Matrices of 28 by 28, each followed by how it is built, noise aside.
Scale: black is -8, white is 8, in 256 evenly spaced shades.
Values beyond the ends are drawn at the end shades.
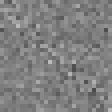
banded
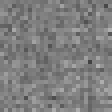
blocks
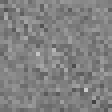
banded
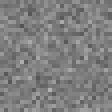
repeating columns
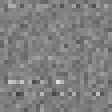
uneven rows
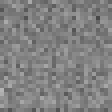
repeating columns
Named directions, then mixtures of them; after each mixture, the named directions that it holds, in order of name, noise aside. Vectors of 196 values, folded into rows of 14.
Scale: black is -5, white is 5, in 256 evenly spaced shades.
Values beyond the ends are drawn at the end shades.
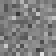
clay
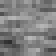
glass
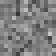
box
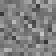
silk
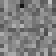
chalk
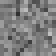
box.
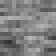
glass.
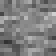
glass.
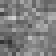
clay, glass.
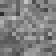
box, glass, silk.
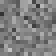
box, silk.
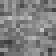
chalk, glass.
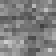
glass.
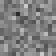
clay, silk.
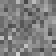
box, clay.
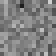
chalk.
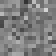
box, glass, silk.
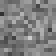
glass, silk.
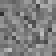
silk.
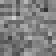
box, glass.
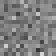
clay.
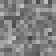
chalk, glass, silk.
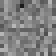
chalk.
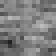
glass.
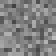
clay, glass, silk.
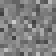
chalk, silk.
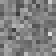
box, chalk, silk.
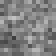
glass, silk.
